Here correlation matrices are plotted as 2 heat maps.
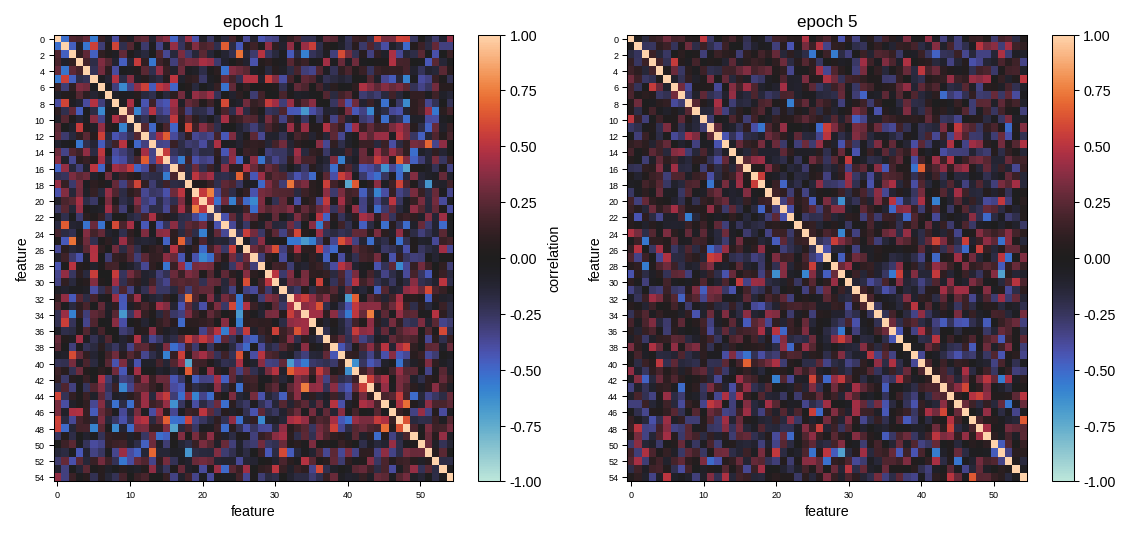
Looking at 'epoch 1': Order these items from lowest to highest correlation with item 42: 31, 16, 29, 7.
16, 7, 31, 29
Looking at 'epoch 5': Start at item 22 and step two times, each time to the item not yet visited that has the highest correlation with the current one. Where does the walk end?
54
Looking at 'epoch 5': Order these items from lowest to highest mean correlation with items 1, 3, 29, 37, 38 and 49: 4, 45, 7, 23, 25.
45, 23, 7, 4, 25
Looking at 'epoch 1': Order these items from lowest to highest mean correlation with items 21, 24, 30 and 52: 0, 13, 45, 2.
2, 0, 13, 45
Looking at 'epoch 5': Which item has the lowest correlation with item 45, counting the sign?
52
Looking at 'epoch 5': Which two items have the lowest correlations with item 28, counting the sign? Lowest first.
2, 51
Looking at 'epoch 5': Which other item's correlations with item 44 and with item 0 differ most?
10
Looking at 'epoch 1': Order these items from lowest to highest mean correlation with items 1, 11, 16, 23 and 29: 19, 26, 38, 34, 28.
38, 28, 26, 34, 19
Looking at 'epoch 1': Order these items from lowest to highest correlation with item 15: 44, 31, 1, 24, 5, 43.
31, 1, 5, 43, 24, 44
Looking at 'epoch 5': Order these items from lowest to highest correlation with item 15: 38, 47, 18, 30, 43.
38, 43, 47, 18, 30
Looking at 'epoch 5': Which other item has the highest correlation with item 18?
17
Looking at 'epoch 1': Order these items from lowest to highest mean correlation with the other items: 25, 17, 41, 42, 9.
9, 25, 17, 42, 41
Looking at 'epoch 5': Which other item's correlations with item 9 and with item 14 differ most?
31
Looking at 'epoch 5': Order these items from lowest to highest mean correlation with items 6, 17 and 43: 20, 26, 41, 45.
26, 20, 45, 41
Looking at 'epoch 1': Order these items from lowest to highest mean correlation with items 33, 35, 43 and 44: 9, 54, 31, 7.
9, 31, 7, 54
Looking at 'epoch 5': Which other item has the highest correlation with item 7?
14
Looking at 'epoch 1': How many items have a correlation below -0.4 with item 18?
3
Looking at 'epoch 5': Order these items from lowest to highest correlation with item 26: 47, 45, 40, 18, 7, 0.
45, 7, 47, 0, 40, 18
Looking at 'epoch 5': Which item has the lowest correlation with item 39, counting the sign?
16
